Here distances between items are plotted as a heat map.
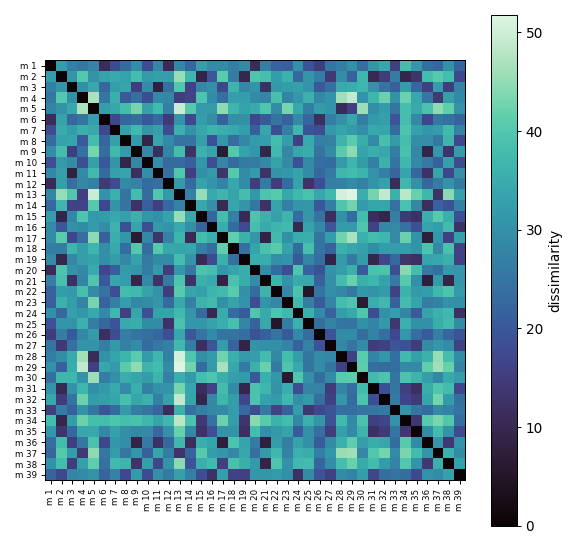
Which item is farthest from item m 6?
m 34
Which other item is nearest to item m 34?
m 2
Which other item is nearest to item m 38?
m 21
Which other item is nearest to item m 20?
m 1
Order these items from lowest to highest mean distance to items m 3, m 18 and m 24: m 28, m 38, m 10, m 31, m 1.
m 10, m 31, m 1, m 38, m 28
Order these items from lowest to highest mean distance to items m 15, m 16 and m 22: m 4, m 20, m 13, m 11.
m 11, m 20, m 4, m 13
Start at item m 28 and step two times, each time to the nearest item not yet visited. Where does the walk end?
m 29
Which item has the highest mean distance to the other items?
m 13
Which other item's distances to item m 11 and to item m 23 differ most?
m 30
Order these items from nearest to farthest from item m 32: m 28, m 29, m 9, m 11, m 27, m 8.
m 27, m 29, m 11, m 28, m 9, m 8
